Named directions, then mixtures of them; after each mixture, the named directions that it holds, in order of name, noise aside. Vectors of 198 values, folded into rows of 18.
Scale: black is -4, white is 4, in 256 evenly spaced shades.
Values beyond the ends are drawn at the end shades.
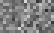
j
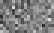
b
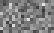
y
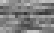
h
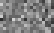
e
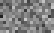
b, e.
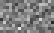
e, j, y.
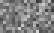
j.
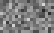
y.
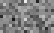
e, j, y.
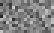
b, e, y.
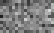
b, e, h.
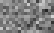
h, j, y.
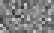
b, e.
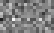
b, e, y.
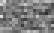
e, h.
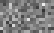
y.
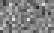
y.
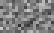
h, j, y.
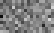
b, e.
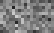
b, h.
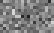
b, e, j.
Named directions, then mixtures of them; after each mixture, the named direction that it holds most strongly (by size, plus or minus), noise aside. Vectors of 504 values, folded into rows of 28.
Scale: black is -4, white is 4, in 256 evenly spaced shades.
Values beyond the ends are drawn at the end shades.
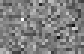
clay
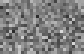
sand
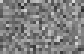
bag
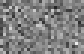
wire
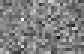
clay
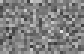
sand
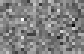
clay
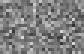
sand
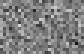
wire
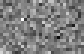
clay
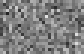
wire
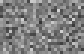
sand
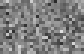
sand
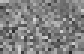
sand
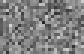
wire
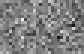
clay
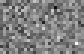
wire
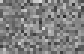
bag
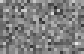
bag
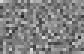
sand
